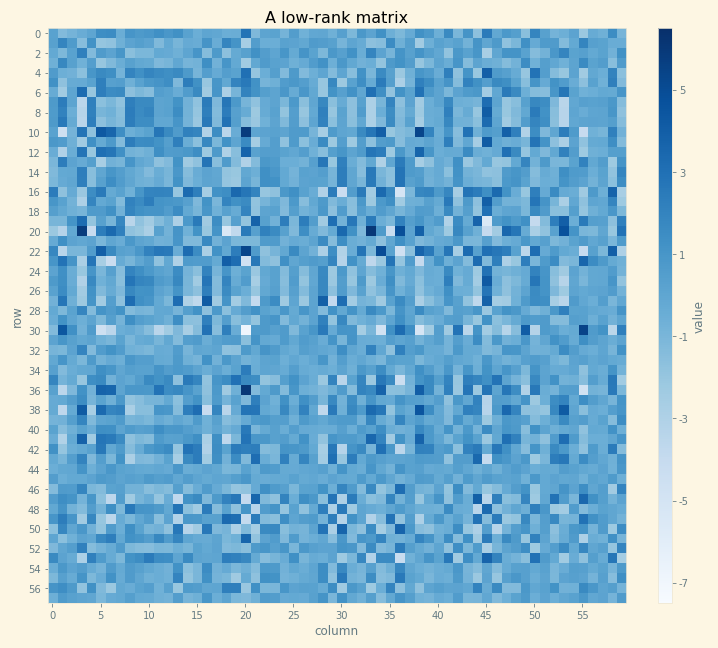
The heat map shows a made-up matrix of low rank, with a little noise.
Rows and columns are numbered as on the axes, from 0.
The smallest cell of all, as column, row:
20, 30
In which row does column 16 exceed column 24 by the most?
27
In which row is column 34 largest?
22
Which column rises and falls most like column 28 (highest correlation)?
16
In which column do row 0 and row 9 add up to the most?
45
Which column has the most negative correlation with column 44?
13
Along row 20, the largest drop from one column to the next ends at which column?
4
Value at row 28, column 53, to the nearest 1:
2
